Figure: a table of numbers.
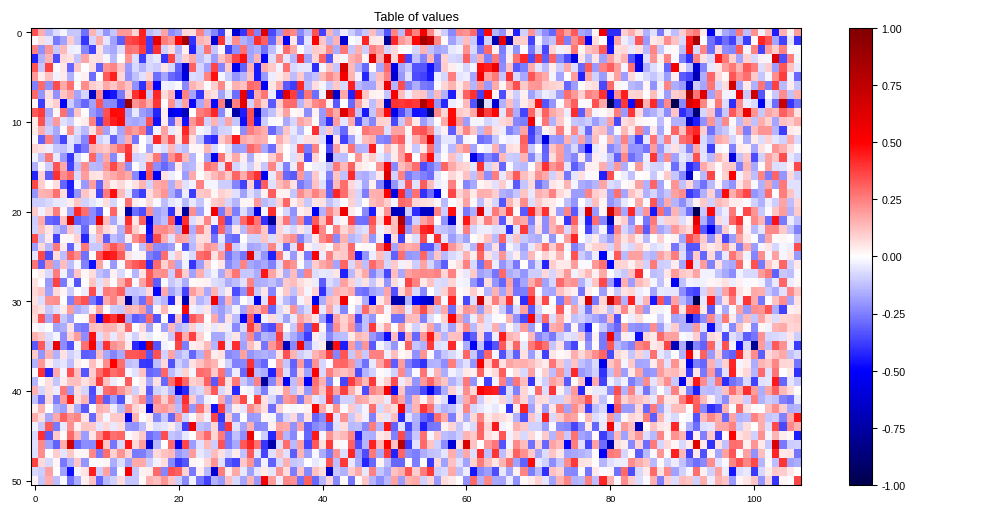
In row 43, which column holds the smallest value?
13
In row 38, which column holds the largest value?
30
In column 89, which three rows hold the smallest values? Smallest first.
8, 35, 28
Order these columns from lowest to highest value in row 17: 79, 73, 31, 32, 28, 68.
31, 28, 68, 73, 79, 32
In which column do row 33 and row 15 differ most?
71
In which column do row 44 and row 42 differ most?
80
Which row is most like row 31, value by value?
11
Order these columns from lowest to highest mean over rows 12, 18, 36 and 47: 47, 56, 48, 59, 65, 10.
56, 65, 59, 48, 10, 47
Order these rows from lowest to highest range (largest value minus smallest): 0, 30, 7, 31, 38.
31, 38, 0, 7, 30
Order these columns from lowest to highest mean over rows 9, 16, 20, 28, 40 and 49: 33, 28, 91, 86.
91, 28, 86, 33
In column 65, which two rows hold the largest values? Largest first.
1, 34
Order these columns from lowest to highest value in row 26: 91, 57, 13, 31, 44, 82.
57, 31, 44, 82, 13, 91
